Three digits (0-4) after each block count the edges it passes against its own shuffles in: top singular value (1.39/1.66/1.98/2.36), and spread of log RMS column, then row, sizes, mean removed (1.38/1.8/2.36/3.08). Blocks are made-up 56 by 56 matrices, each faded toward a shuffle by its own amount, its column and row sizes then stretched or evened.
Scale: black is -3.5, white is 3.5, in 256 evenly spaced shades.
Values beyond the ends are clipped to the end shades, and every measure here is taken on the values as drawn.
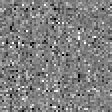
0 2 2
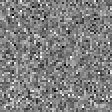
1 0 1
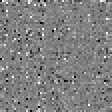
0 2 2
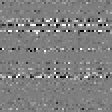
4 1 4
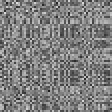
4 1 1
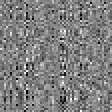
4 3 0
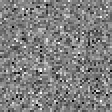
1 1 1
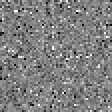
0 0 1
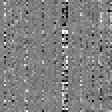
3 4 1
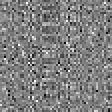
4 2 0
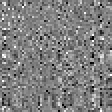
3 3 0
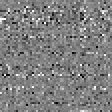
1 1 3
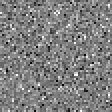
0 0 0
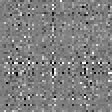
3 3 3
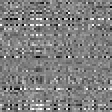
4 1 4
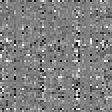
1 4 3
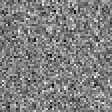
1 1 0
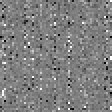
1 3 1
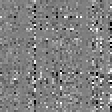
1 4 2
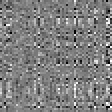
4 4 2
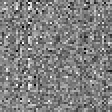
2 2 1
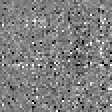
1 2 2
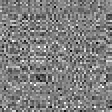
4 0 2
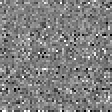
1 1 3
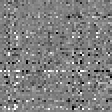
1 3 3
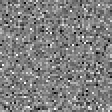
1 0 0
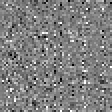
2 3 1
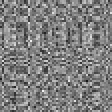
4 3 0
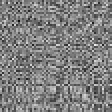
4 1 2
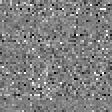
0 0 3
